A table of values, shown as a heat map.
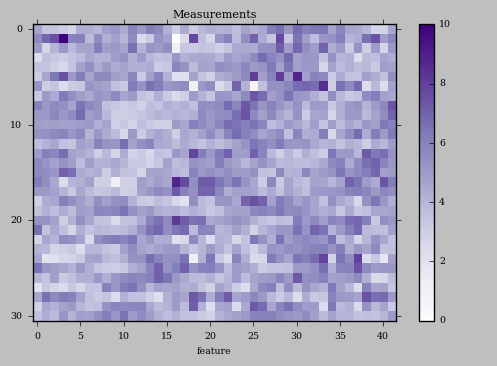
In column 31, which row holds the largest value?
6
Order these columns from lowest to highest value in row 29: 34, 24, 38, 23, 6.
23, 6, 24, 38, 34
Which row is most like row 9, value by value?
8
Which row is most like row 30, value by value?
19
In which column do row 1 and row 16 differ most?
16
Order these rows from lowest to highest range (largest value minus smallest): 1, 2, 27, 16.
27, 2, 16, 1
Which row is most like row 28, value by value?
13
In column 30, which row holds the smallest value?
28
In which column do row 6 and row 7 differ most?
25
